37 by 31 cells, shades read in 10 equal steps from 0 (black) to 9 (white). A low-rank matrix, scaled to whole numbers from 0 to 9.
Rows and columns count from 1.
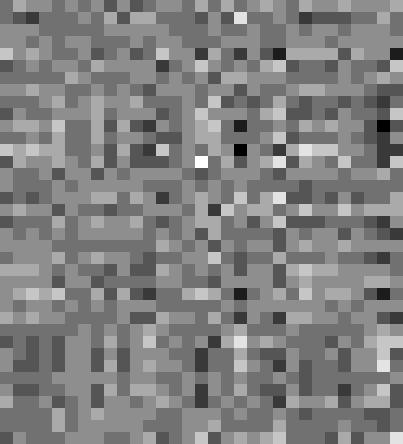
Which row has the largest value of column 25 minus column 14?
13
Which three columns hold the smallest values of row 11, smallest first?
30, 19, 12
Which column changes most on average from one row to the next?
22
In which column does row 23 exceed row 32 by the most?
24
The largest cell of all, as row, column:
14, 16
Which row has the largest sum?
18
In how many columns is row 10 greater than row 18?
11
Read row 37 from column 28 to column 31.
3 5 5 8
